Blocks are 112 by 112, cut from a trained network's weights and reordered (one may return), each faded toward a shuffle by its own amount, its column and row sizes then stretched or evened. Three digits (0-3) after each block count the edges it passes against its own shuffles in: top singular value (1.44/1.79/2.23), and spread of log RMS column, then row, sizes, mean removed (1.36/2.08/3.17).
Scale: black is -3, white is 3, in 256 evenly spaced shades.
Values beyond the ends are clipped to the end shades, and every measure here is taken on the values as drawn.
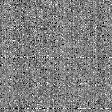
1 1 2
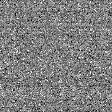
0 1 0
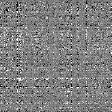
2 3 2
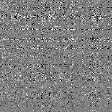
0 2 3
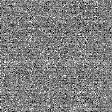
1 2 0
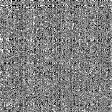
2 1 2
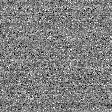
0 0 1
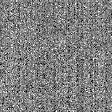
1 1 1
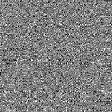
2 0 2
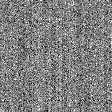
1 0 1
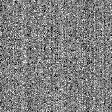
1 1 0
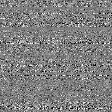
0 0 3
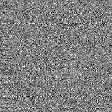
2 0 2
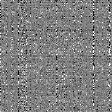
1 3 1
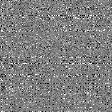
1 2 3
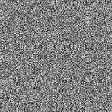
3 1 1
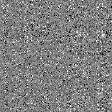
0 2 1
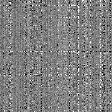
2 3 2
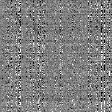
2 3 0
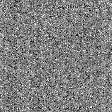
0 0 1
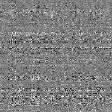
1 2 3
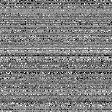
3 1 3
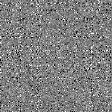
1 2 2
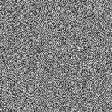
3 0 0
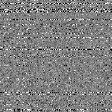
2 1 3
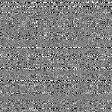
2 2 3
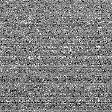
2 1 2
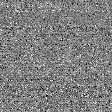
0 0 2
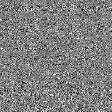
1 1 3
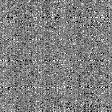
1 1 2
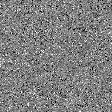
0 0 1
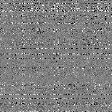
0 2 3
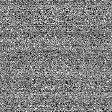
1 1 1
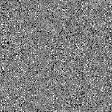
1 2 1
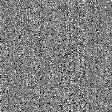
0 2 0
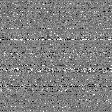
1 0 3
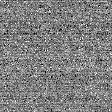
1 1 1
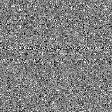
1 1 2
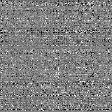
1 2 3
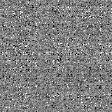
0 2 2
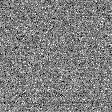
0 0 0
